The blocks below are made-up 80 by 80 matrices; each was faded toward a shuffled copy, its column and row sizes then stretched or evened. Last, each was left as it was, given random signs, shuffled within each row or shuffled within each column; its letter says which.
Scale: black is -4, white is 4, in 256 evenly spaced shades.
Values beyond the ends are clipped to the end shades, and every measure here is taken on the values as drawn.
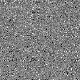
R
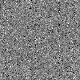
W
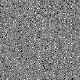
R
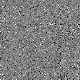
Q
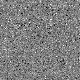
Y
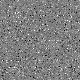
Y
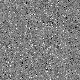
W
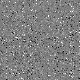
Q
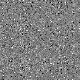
Q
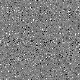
Q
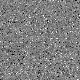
Y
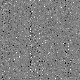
W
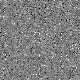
W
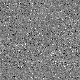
Y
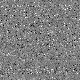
Y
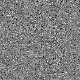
Q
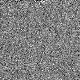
Y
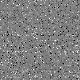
Q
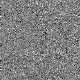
W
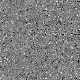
Q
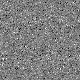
Y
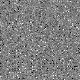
R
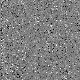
W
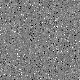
W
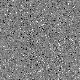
W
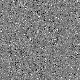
W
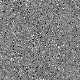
W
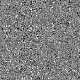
R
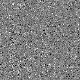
Q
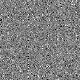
R
